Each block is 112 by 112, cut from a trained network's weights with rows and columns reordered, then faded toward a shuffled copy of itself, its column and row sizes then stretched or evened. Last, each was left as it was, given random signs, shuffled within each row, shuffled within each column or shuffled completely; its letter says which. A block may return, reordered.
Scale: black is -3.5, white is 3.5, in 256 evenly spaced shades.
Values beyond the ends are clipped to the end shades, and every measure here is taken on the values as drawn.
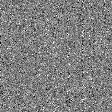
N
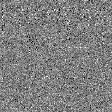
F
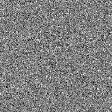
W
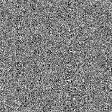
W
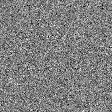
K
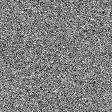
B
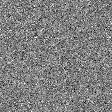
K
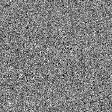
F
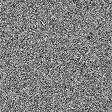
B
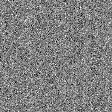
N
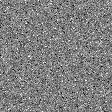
B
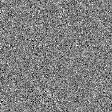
F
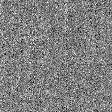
N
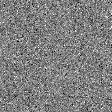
N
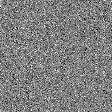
N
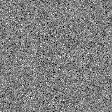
N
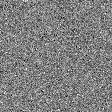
B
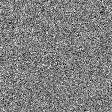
B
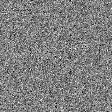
N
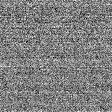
K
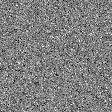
B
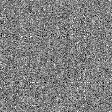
W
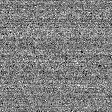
K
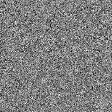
F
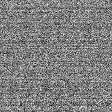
K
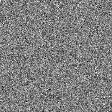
N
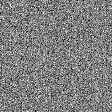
N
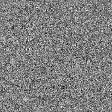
F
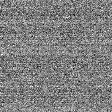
W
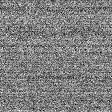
K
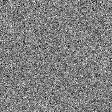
N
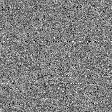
K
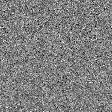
K
